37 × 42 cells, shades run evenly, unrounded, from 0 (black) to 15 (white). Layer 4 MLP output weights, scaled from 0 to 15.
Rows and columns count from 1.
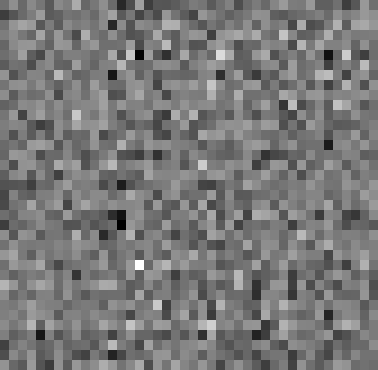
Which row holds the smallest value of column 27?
23
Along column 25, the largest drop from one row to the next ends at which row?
8
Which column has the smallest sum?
14
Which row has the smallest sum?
34
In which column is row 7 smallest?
37
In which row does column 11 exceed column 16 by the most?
6
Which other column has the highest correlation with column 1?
27
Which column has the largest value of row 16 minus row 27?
39
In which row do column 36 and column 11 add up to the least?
22
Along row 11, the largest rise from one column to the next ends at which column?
33
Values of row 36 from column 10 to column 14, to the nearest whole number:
4 7 6 2 4
